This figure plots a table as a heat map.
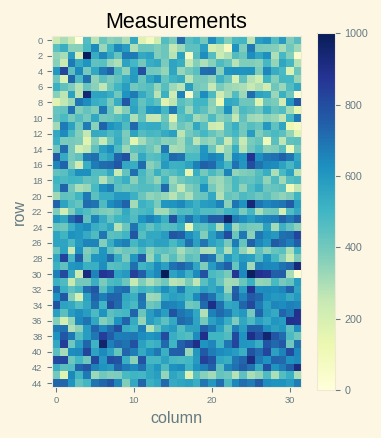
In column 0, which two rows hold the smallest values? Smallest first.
8, 0
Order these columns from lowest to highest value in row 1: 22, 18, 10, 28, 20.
22, 20, 10, 28, 18
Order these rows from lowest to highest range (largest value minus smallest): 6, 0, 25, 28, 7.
6, 25, 28, 0, 7
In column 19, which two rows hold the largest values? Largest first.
38, 41
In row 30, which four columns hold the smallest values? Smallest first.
31, 3, 30, 22
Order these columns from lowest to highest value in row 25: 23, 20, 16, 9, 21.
23, 9, 20, 21, 16
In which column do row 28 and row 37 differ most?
3
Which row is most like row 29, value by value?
25
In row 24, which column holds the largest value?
10
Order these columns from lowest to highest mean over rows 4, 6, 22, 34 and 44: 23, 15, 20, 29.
29, 15, 23, 20
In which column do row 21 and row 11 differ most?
30
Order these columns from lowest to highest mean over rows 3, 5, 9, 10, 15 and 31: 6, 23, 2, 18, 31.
23, 18, 31, 6, 2
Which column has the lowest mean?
17
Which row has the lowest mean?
13
